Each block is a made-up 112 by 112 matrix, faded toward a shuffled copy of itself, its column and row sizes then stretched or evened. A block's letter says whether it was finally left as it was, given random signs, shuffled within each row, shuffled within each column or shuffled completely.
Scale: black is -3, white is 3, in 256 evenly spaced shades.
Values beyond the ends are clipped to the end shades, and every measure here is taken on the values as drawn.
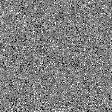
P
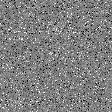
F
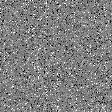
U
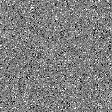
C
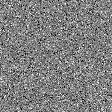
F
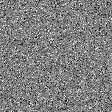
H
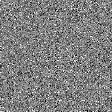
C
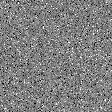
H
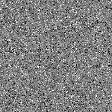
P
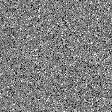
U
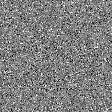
F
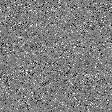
F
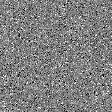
U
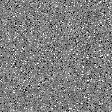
C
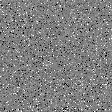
F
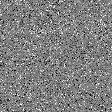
F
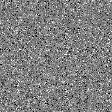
P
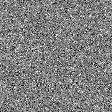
F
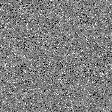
F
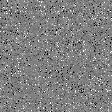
P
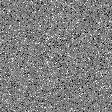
H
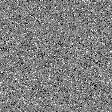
F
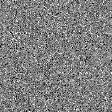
P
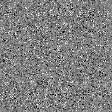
C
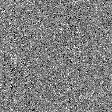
U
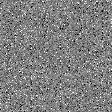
U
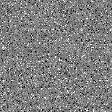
C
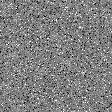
H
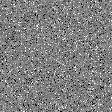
U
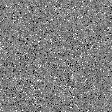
P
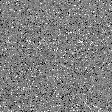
F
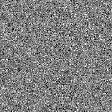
C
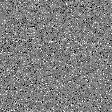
F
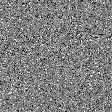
F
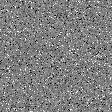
H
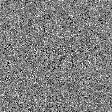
P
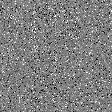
U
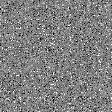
P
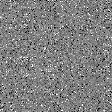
C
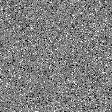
U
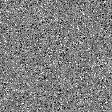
U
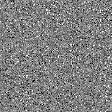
C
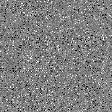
C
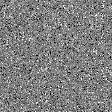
P
